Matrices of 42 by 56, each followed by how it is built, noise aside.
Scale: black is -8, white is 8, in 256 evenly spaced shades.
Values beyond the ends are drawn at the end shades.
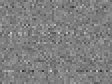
uneven rows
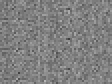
repeating rows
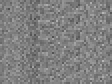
repeating rows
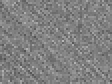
Toeplitz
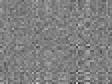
low rank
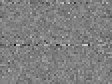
uneven rows
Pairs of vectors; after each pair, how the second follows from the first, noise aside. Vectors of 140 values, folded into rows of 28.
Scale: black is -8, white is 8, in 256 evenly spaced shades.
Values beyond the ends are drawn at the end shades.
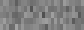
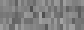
copied.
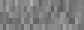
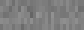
wrapped around, shrunk.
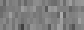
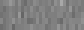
reversed, negated, shrunk.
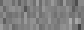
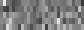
reversed, negated, scaled up.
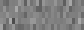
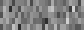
reversed, scaled up.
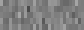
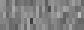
wrapped around.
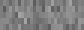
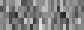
reversed, negated, scaled up.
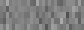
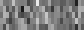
reversed, negated, scaled up.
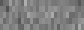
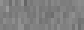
negated, shrunk.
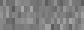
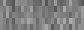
copied.
